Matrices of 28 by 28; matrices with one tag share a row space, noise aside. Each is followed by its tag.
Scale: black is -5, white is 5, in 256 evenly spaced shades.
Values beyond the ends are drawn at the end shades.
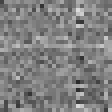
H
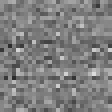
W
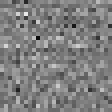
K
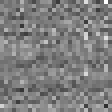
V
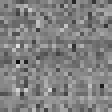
K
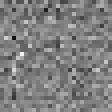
W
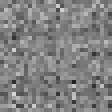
W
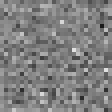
V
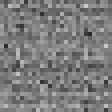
V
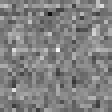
W
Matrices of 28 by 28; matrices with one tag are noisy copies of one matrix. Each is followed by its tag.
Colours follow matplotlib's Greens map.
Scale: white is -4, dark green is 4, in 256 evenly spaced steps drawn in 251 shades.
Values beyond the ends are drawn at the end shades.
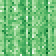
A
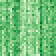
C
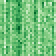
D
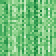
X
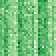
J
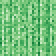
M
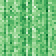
A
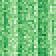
J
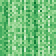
X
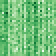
X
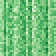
A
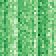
J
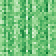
A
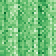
J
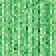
M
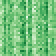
A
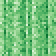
A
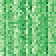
A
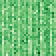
M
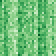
J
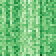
C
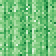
A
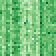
C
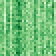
D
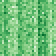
J
